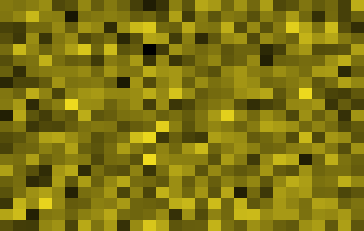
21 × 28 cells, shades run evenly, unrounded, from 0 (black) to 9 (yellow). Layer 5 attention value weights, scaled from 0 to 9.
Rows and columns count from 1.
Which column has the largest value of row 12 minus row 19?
13
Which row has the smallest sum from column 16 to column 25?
5
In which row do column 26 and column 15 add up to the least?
10
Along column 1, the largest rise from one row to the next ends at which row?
20
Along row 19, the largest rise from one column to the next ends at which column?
2
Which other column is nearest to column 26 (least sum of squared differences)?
22
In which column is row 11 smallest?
1
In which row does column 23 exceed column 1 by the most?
3
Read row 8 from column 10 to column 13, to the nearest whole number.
1 6 3 5
